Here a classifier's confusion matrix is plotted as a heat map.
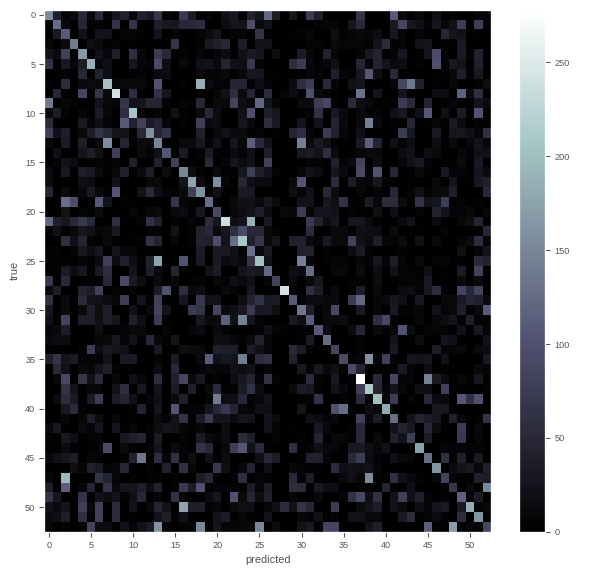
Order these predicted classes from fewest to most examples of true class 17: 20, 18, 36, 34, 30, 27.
27, 18, 36, 34, 30, 20
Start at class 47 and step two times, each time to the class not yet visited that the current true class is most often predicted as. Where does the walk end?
25
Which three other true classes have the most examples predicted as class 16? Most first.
50, 25, 37
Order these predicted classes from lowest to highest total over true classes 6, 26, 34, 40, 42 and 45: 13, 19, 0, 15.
0, 19, 13, 15
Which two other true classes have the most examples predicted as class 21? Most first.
31, 40
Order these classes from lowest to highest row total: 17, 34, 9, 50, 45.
34, 17, 45, 9, 50
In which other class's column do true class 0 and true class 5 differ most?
26
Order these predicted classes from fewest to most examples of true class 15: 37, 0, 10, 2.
0, 2, 10, 37
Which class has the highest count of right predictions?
37
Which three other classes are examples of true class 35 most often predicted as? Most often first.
38, 23, 19
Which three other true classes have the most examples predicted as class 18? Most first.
7, 52, 48
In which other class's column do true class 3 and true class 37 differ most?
45
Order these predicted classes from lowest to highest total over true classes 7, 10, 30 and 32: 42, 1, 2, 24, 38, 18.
38, 1, 2, 24, 42, 18
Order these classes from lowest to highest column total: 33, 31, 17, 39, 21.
17, 33, 21, 39, 31
